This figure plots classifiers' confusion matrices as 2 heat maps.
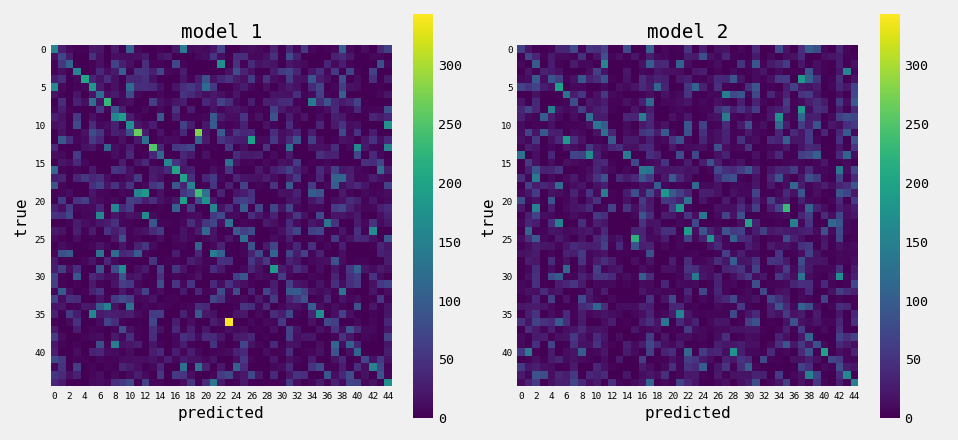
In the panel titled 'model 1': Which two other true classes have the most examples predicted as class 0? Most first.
5, 16
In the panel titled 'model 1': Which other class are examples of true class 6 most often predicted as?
38
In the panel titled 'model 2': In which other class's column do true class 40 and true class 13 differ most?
28
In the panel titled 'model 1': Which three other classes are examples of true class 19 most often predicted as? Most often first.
12, 11, 20
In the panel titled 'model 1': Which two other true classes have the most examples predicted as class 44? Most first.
10, 13
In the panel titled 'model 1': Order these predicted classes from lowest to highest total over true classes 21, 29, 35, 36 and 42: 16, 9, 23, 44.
44, 16, 9, 23
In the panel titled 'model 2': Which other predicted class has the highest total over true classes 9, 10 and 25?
34
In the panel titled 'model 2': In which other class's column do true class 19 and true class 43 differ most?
38
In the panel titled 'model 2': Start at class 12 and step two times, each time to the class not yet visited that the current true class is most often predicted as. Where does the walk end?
27
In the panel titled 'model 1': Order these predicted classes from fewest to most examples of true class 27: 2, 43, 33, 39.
39, 43, 33, 2
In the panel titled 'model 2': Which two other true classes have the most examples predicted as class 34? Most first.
9, 10
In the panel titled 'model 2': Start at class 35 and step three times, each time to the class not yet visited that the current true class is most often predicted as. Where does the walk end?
11
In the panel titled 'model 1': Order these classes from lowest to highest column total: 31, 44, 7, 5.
7, 5, 44, 31
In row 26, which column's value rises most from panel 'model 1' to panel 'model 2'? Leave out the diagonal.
15
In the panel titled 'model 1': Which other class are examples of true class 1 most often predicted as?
31
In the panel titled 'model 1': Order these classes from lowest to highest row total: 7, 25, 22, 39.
25, 39, 22, 7
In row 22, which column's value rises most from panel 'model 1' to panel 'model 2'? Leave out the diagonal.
24
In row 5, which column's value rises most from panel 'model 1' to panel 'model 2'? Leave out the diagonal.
23
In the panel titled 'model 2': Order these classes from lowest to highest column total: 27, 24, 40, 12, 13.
13, 12, 40, 24, 27
